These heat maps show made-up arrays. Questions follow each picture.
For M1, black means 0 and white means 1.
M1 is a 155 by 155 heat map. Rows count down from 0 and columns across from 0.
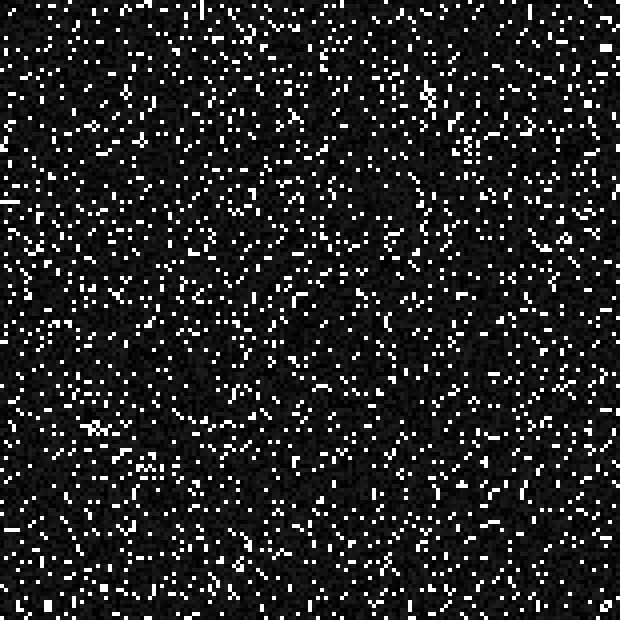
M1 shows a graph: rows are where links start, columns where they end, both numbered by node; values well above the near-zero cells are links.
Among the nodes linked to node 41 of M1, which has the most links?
node 2
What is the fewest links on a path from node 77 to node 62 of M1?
3
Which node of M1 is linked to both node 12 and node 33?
node 93
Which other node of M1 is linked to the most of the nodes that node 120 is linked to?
node 83
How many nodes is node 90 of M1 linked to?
6
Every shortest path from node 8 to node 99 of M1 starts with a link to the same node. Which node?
node 66
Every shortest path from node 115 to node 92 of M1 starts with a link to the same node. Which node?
node 32
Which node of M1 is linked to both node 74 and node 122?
node 101
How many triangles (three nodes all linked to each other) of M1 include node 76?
8
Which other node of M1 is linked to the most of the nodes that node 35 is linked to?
node 55
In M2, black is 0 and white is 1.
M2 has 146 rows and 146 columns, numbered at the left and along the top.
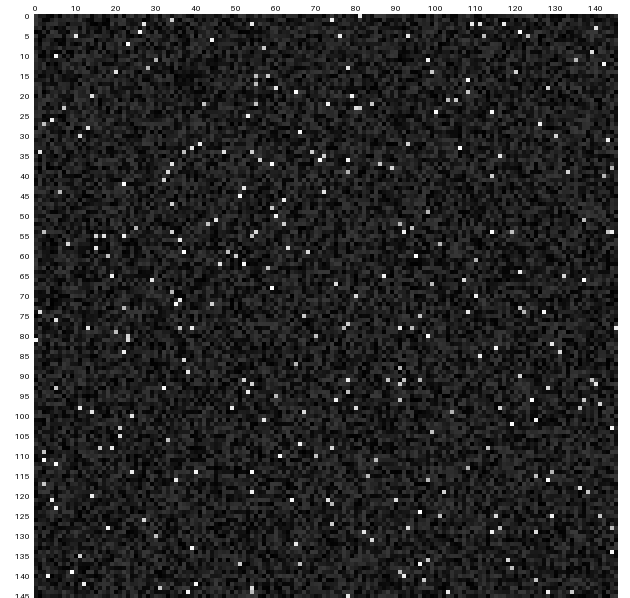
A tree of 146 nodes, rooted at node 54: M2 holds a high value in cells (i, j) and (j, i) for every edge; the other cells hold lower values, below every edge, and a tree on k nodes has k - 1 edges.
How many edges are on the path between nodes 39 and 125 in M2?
7
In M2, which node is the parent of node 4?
121
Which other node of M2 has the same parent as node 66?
51
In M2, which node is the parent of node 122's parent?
1
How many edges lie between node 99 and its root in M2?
6
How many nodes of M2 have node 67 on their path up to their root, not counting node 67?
6
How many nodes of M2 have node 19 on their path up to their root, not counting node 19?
3
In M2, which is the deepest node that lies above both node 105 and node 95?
144
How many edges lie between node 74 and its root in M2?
3
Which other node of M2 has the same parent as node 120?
20
